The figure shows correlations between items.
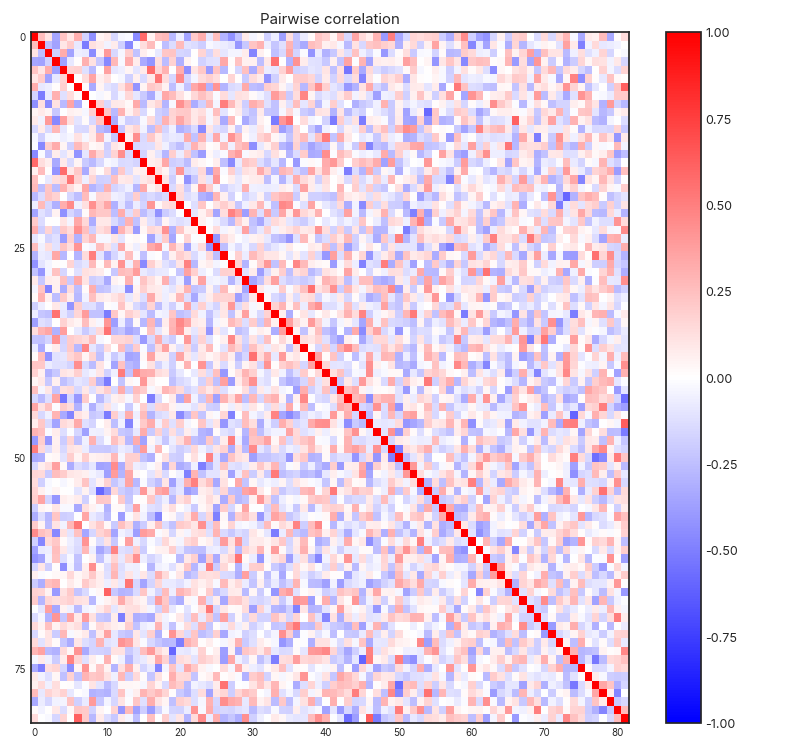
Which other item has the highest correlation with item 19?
71
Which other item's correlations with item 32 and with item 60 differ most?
39
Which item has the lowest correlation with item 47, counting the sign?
81
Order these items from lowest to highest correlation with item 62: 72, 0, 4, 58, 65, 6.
0, 58, 6, 4, 72, 65
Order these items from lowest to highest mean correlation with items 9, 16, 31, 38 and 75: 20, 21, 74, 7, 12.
74, 7, 21, 12, 20
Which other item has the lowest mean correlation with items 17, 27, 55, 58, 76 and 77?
57
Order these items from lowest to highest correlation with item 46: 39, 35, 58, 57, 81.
58, 35, 57, 39, 81
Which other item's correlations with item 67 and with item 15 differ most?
36
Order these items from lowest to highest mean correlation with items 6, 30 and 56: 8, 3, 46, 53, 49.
53, 8, 3, 49, 46
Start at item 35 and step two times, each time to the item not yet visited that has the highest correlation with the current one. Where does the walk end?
66
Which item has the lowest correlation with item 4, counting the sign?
43
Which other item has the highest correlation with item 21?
27
